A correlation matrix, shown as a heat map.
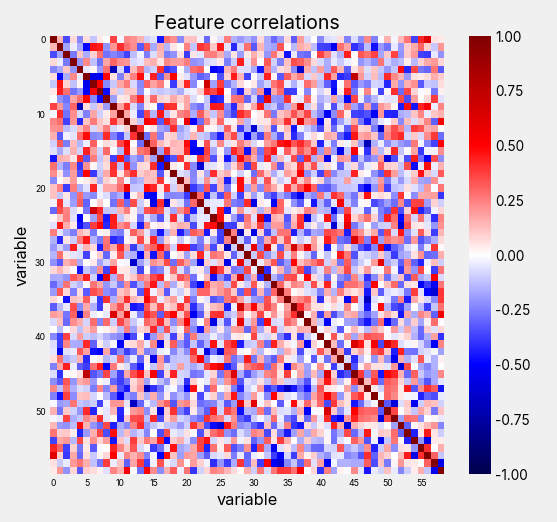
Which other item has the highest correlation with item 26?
52
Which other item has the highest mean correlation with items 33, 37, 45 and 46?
41
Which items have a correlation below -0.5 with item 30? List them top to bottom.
12, 22, 26
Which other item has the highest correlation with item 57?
32
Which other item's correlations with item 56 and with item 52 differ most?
9
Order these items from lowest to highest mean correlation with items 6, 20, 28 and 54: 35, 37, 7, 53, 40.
40, 53, 7, 37, 35
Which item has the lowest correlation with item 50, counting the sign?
16
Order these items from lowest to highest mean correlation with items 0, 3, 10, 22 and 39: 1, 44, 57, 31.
44, 31, 57, 1
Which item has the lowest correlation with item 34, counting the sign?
57
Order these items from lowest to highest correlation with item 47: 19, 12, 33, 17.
33, 19, 17, 12
